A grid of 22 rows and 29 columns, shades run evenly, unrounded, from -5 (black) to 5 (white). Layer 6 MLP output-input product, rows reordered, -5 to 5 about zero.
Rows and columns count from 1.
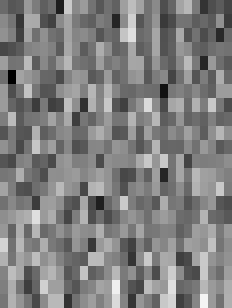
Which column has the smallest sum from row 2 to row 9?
21
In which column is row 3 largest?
17
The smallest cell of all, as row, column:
6, 2
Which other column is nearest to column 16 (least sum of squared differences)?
11
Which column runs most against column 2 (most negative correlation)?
10
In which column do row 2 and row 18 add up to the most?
1
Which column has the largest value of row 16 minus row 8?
5
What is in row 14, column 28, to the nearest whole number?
3
